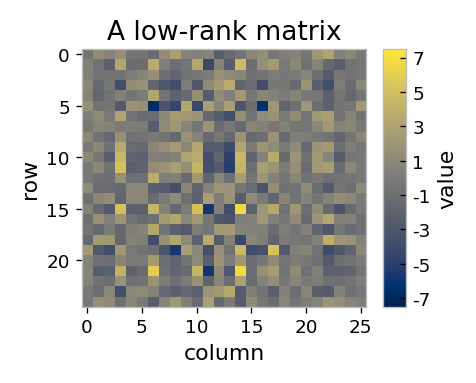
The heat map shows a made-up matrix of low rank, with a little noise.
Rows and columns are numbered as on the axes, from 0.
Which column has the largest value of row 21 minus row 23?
14
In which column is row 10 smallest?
13
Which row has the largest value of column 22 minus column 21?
18
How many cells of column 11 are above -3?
19
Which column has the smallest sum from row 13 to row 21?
11
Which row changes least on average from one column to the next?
2
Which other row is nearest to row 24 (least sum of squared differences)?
7
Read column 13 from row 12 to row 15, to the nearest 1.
-1 2 2 -4
